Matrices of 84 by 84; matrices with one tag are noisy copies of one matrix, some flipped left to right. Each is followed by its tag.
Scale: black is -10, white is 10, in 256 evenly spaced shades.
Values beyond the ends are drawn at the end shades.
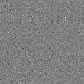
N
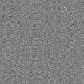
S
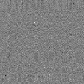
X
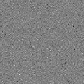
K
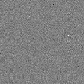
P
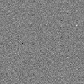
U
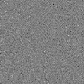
P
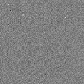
N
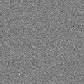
K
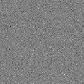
K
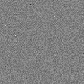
P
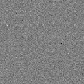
U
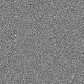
P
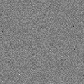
K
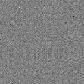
S
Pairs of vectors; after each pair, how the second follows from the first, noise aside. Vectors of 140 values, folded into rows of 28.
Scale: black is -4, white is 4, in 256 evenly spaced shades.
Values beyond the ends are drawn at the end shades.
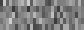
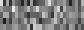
negated.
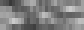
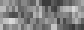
reversed.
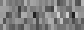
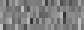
reversed, partly zeroed.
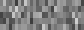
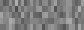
negated, shrunk.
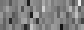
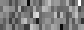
copied.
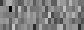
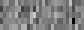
reversed, partly zeroed.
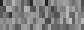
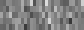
negated, partly zeroed.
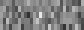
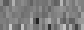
negated, partly zeroed.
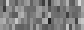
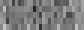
reversed, partly zeroed.
